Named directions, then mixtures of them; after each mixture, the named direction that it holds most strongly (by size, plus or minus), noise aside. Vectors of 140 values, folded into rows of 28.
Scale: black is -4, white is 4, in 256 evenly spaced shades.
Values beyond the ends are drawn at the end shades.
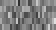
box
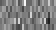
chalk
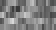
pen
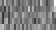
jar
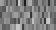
chalk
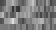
pen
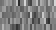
chalk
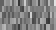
chalk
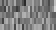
jar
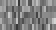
box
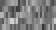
pen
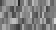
box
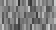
box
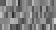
box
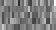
jar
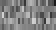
pen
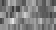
pen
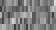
jar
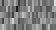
jar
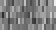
pen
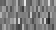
chalk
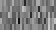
chalk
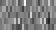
chalk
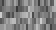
pen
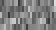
chalk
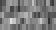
pen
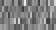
chalk
